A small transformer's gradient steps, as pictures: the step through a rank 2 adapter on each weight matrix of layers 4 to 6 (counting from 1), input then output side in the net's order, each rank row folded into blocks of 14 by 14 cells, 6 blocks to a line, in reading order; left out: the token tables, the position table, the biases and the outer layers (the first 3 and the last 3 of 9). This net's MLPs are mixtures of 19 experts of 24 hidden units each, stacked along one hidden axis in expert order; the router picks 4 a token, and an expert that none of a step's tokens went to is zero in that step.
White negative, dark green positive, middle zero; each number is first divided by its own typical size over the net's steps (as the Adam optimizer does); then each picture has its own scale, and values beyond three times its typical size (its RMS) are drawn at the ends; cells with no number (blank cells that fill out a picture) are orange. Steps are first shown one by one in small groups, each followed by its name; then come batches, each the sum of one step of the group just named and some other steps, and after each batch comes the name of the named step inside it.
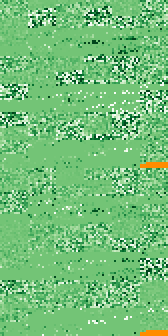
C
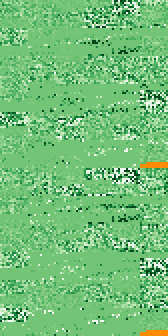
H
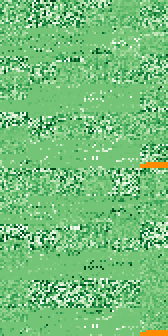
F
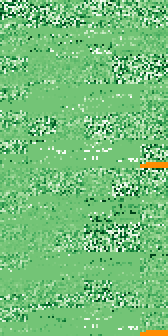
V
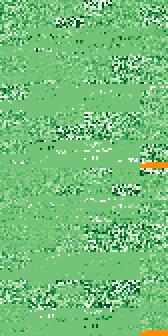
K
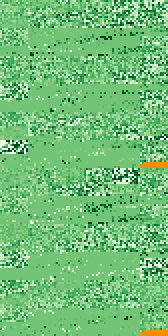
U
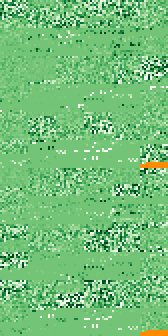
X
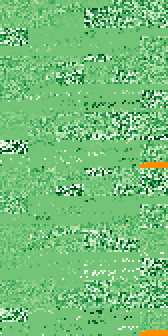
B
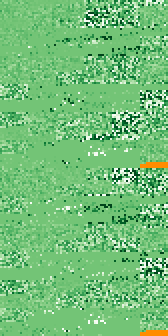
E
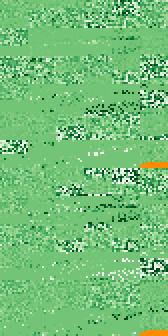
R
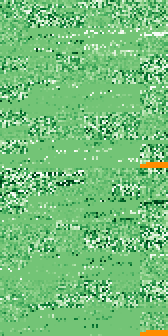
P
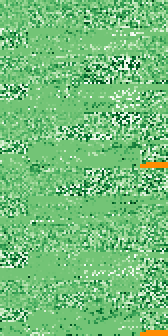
B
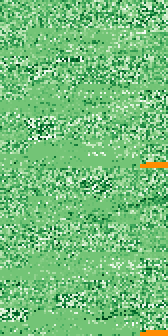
C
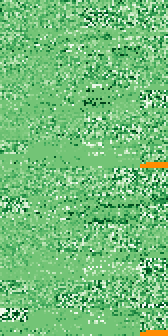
E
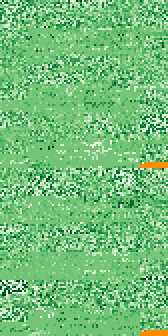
K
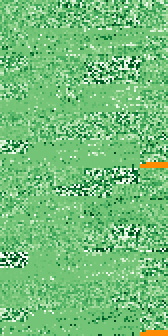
U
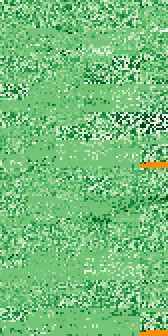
X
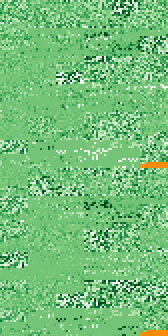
X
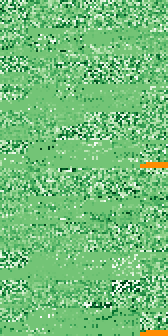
K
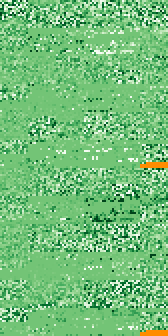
V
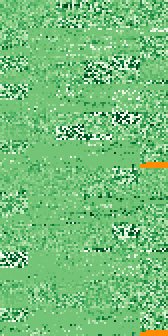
C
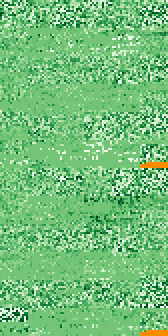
V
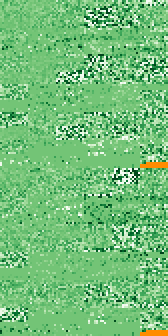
E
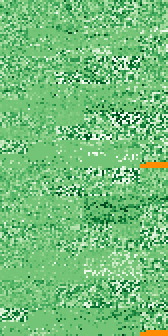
R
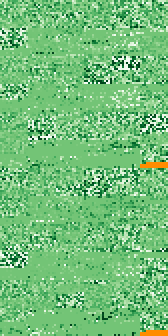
H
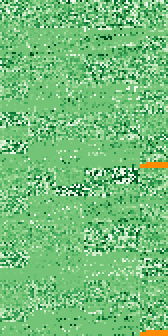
U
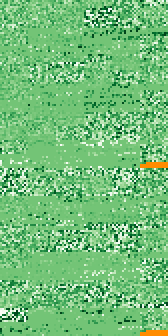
B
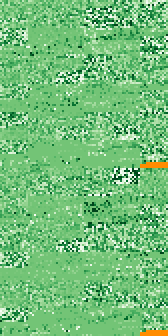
U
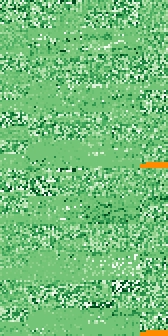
E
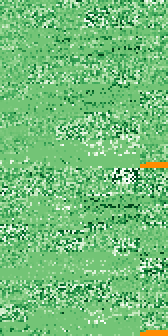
E
